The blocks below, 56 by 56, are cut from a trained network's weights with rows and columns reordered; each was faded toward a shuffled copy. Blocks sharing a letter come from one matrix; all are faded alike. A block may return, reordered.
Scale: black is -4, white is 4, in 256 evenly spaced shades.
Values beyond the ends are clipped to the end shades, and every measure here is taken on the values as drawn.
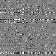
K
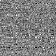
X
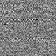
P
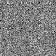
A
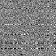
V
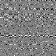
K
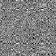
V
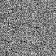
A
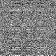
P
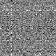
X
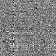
X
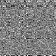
V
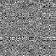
V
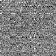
X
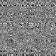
V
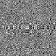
V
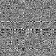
V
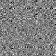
V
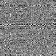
V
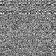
P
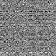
P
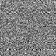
P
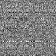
P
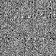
A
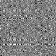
V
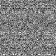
P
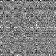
X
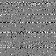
K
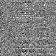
X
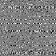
K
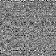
P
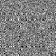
V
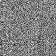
A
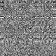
P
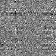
X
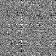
X
